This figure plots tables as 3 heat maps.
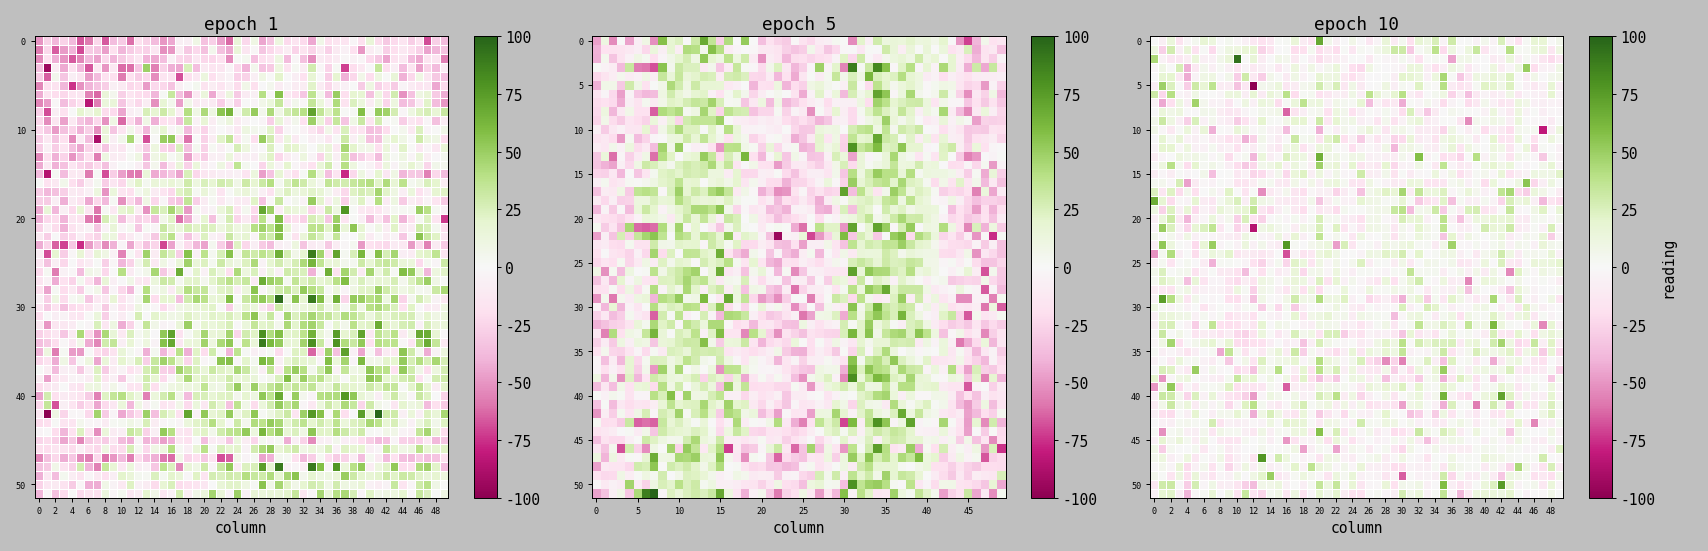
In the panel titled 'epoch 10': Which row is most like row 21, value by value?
5
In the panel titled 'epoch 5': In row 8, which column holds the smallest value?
7
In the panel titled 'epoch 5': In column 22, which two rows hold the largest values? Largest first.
43, 46
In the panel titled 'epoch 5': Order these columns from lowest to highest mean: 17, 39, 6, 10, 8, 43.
43, 6, 17, 39, 8, 10
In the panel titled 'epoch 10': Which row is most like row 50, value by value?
40
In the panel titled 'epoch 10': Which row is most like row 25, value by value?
15
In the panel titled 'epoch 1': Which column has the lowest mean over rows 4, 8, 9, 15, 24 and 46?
1
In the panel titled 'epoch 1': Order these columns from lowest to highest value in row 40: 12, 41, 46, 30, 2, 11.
2, 41, 30, 12, 11, 46
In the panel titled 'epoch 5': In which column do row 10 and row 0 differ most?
31
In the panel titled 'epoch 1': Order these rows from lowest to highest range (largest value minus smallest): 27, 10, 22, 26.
10, 22, 27, 26
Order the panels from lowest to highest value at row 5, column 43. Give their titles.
epoch 1, epoch 5, epoch 10
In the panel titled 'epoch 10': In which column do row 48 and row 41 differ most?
39
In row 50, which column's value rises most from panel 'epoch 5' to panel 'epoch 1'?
47
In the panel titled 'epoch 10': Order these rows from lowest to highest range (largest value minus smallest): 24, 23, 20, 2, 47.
20, 47, 24, 23, 2
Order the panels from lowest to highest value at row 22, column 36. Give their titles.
epoch 10, epoch 1, epoch 5
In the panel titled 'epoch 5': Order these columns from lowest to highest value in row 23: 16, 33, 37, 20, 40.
20, 16, 40, 33, 37
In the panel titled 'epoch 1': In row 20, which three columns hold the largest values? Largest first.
29, 36, 27
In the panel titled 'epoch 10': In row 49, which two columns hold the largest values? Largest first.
14, 35
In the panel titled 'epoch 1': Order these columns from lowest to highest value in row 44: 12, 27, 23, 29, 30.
30, 12, 23, 29, 27
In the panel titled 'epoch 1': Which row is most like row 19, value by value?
11
